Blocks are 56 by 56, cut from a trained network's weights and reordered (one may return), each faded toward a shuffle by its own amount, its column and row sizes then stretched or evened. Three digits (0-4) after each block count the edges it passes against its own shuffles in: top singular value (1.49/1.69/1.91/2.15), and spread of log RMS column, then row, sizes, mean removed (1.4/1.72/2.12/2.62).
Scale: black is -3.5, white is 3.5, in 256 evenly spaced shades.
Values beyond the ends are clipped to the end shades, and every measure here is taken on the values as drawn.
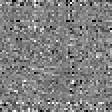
0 2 4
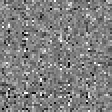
0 3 2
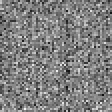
1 0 1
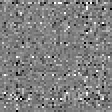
0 2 3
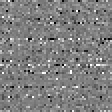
0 1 4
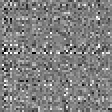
4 4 3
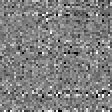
4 2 3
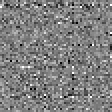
1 1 3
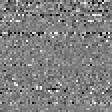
2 0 4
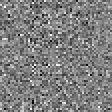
3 2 1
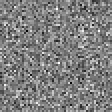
0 1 0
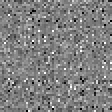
0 3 1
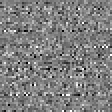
0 0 4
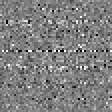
3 0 3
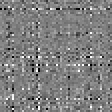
4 3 4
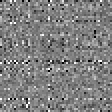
4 3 3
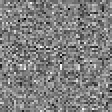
3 1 0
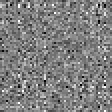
1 3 2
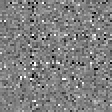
1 2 2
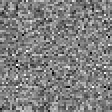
2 0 1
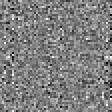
1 2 1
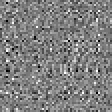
4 3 2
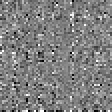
3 3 2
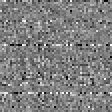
2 0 4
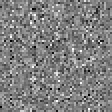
2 2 0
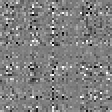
0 4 4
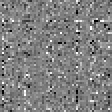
1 4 1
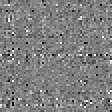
0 2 3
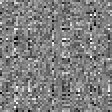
4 4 1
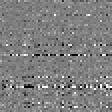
4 1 4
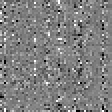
0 4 2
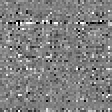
2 2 4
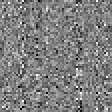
1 3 1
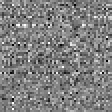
3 1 3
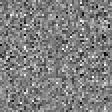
1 3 0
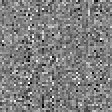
0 3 2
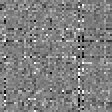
3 2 3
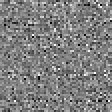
0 2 2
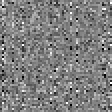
0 4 0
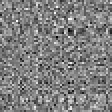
4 2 0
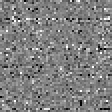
2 1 3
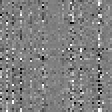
2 4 2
